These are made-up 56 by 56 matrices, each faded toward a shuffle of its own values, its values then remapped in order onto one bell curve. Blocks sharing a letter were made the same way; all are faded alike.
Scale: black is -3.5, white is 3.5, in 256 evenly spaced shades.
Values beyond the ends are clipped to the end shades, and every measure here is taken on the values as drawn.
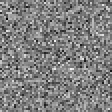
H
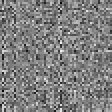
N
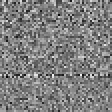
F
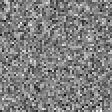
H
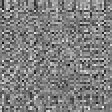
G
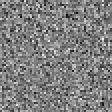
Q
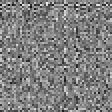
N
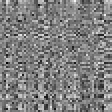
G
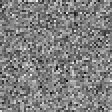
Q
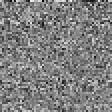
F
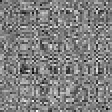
G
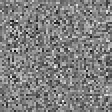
F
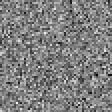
H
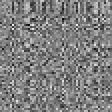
G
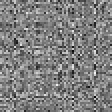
N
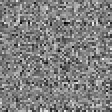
F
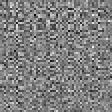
G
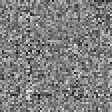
F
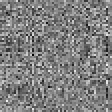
N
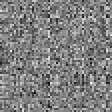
N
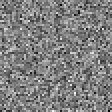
Q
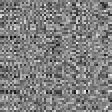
G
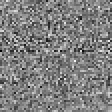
F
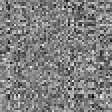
N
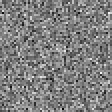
H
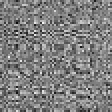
G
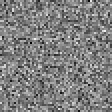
Q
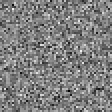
Q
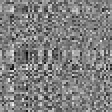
G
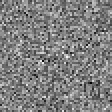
H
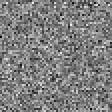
Q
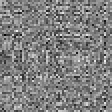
N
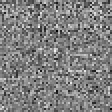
F
